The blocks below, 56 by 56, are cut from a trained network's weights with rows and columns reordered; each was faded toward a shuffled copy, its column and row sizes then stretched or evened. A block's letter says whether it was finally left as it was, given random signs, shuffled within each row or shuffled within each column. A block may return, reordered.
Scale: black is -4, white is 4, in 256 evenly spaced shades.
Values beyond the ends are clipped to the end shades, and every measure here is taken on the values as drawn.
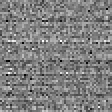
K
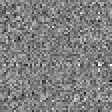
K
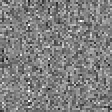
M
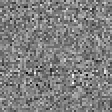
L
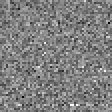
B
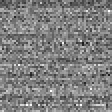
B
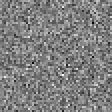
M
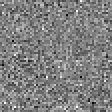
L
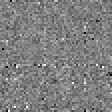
L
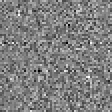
L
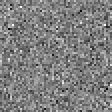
M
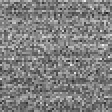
B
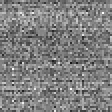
K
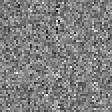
M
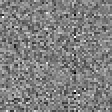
L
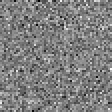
B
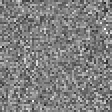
M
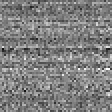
K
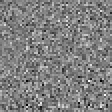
L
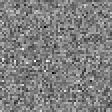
B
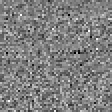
B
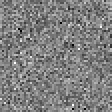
M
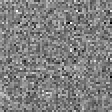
K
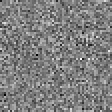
L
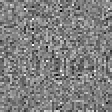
K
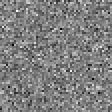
B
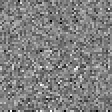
L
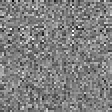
K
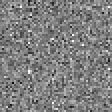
M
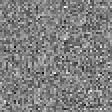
K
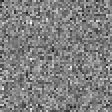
L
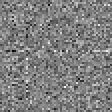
K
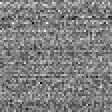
B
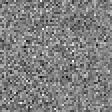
M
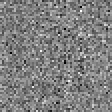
M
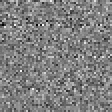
B
